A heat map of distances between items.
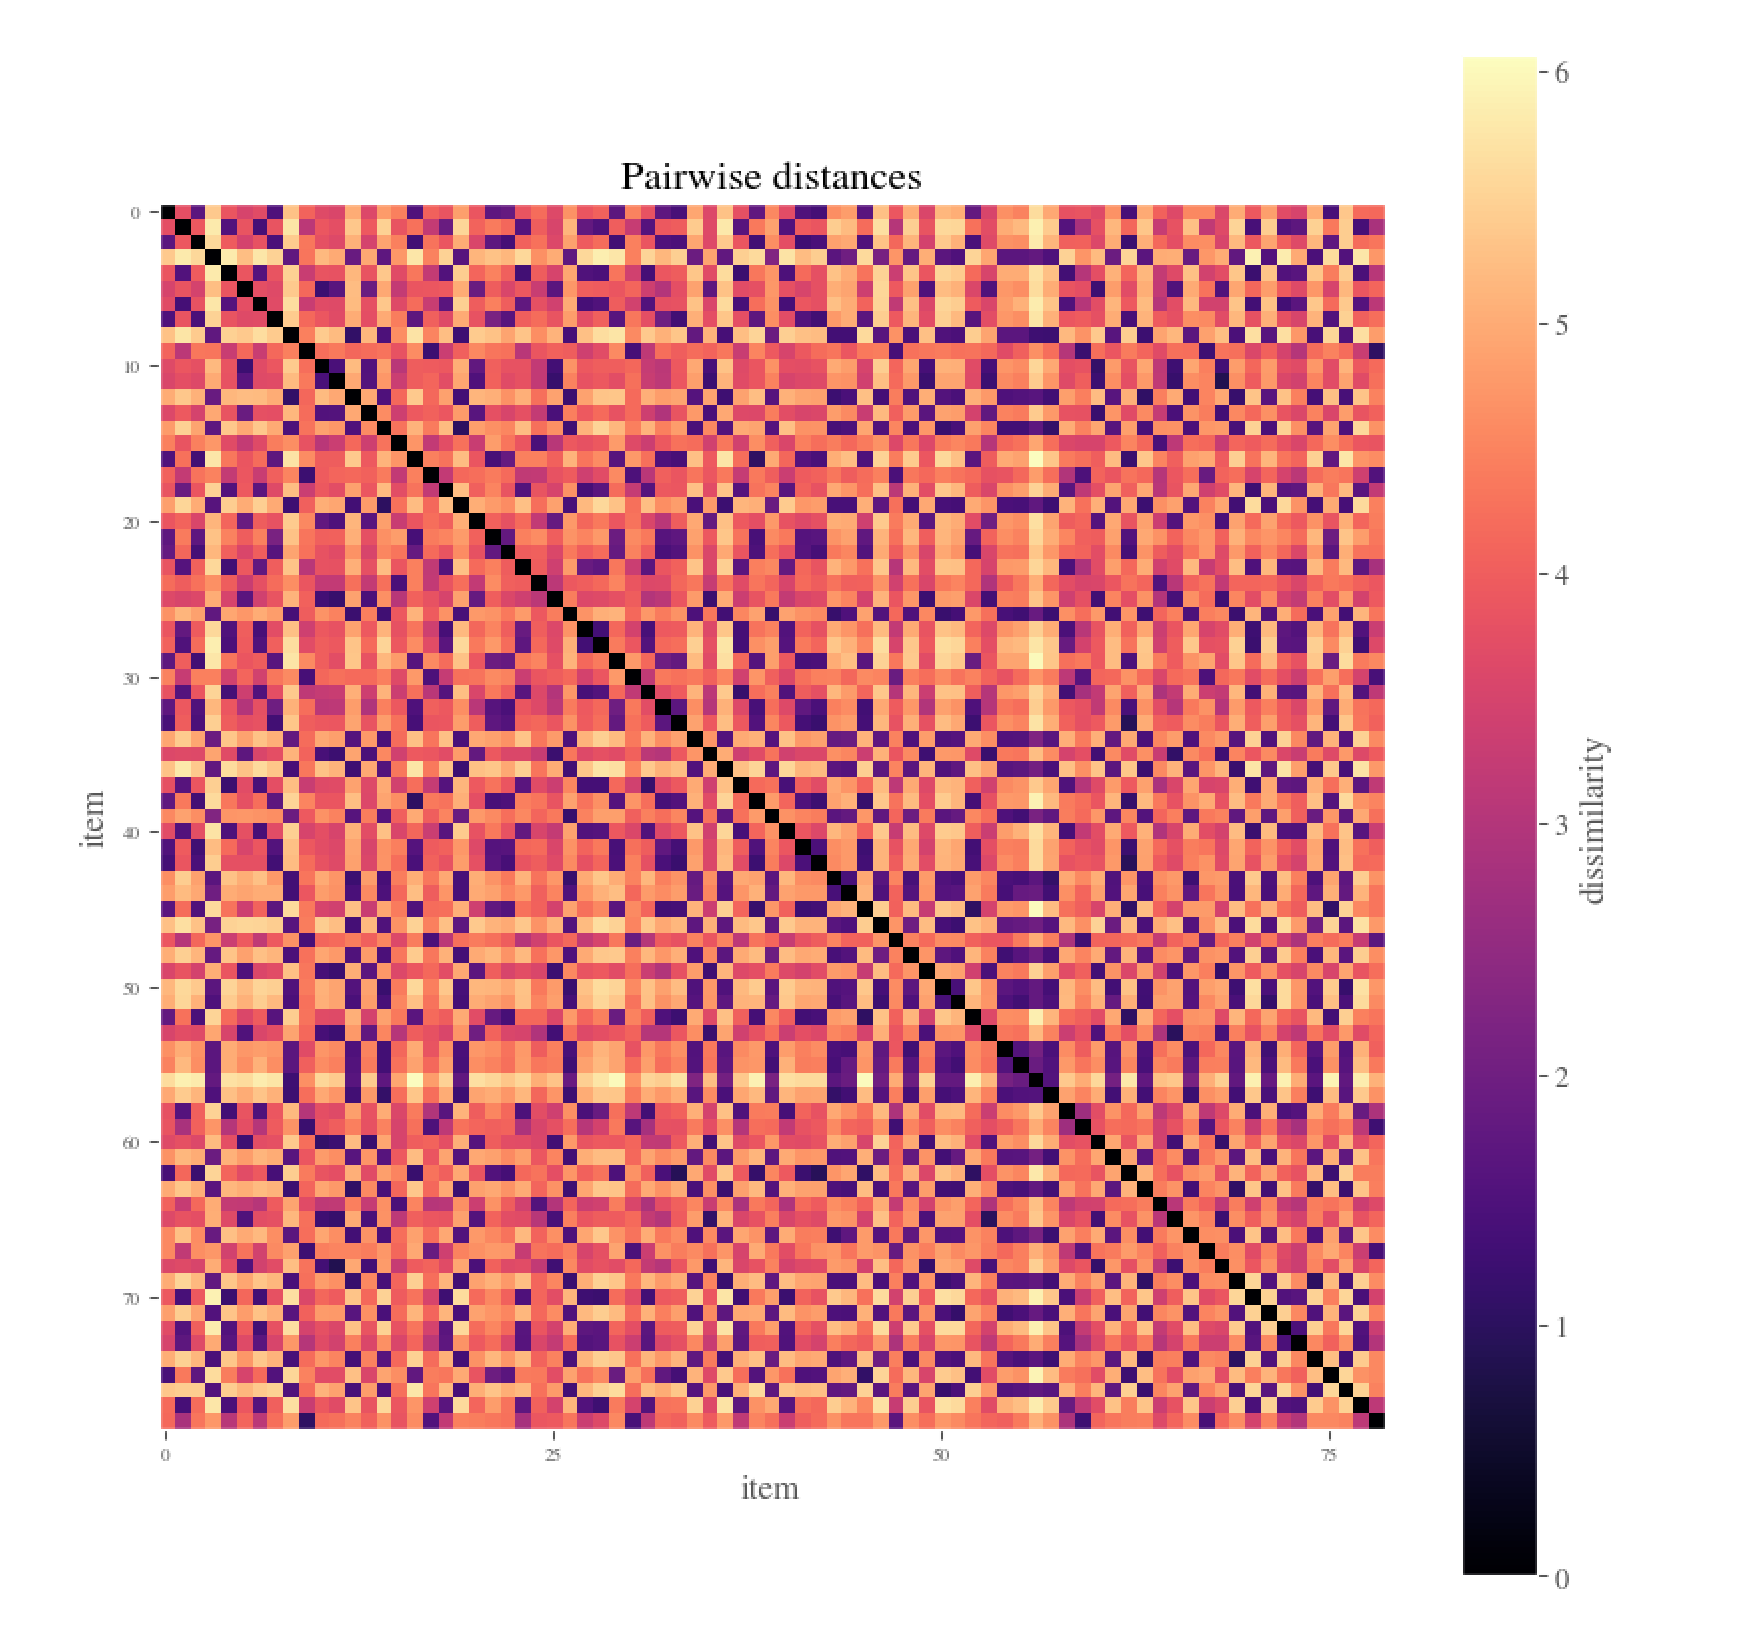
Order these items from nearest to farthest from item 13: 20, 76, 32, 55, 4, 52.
20, 32, 52, 4, 55, 76
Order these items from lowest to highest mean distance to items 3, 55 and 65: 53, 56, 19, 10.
19, 56, 53, 10
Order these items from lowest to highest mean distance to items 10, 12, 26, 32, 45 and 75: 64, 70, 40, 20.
20, 64, 40, 70
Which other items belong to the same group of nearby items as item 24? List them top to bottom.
15, 64
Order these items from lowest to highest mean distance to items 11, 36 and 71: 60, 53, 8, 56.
8, 56, 53, 60
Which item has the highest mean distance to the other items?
56
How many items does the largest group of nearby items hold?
26
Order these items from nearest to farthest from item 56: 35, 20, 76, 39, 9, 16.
76, 39, 9, 35, 20, 16
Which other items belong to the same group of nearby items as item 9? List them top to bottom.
17, 30, 47, 59, 67, 78
